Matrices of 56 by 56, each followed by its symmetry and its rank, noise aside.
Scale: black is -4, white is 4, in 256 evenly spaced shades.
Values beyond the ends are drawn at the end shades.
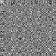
symmetric, rank five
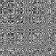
symmetric, rank four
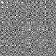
symmetric, rank five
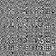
symmetric, rank six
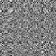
symmetric, rank five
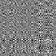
antisymmetric, rank four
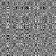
no symmetry, rank four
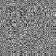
no symmetry, rank five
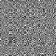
no symmetry, rank five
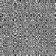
no symmetry, rank five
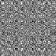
no symmetry, rank four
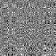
no symmetry, rank five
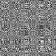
no symmetry, rank six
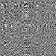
no symmetry, rank six
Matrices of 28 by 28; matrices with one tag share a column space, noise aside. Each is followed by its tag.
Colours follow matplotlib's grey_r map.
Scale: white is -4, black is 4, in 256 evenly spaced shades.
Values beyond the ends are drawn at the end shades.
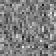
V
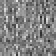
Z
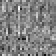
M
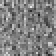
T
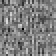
T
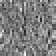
Z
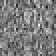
T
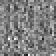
M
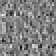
V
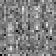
M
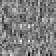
Z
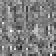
M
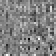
M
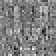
M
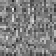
Z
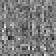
M
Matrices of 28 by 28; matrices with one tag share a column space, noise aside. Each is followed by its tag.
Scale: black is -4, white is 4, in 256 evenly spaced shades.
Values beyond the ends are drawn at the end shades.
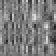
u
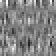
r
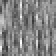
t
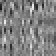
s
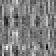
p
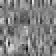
r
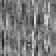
t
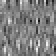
r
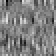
r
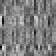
p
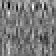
s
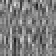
s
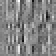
u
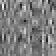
s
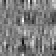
r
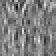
s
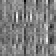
u
